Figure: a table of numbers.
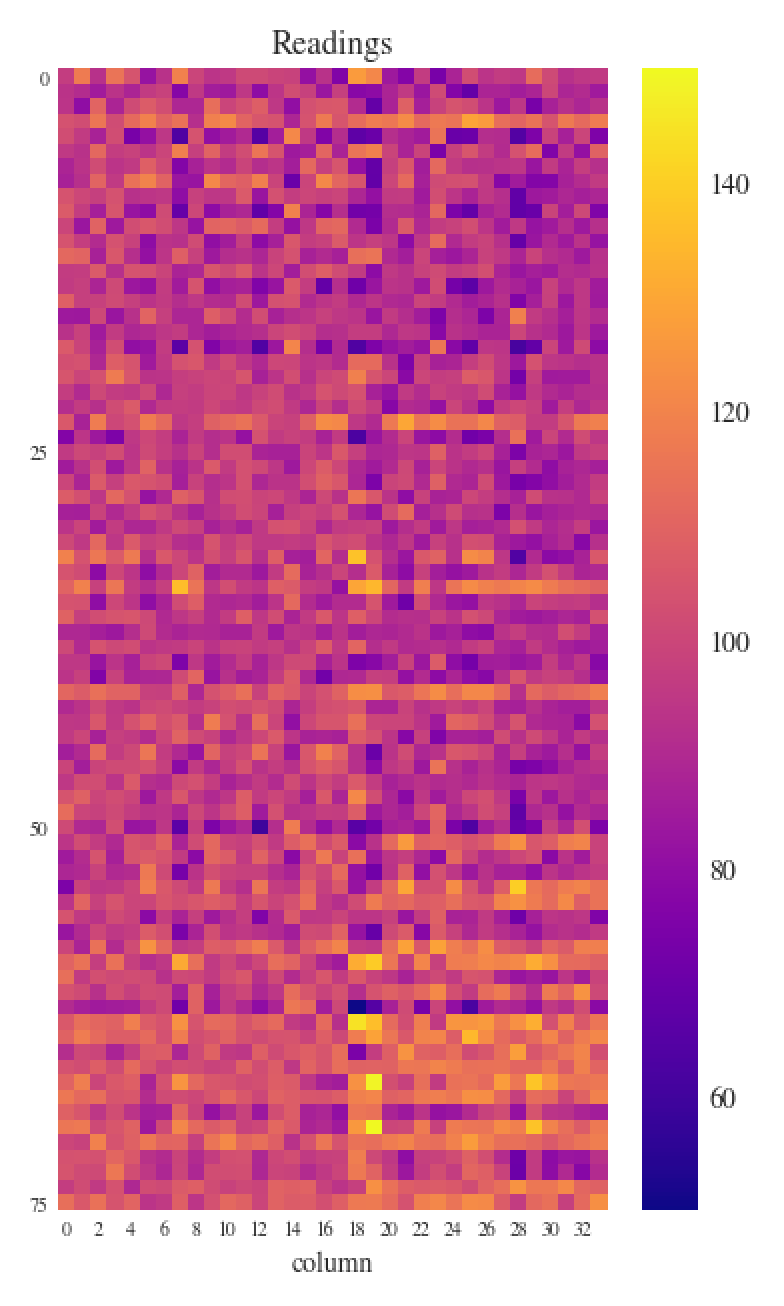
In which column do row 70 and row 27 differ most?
19
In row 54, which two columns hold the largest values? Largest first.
28, 21
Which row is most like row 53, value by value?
57
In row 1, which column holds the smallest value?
25
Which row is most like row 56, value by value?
11
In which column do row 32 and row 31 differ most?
18
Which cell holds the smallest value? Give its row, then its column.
62, 18
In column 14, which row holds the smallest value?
7
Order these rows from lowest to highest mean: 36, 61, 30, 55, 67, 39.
39, 30, 36, 61, 55, 67
